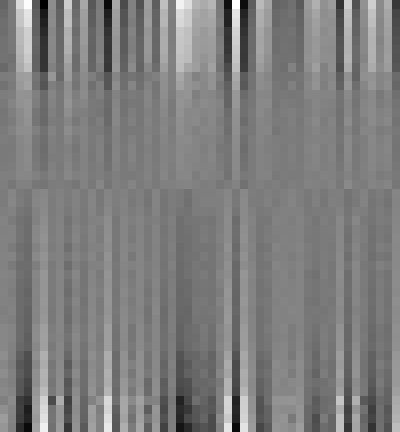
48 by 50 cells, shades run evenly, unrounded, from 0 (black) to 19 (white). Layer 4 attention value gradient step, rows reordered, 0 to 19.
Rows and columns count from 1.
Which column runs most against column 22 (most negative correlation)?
2
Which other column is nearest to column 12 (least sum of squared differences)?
20
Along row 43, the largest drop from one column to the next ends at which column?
30
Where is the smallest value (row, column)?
1, 6
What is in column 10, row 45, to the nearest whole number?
11
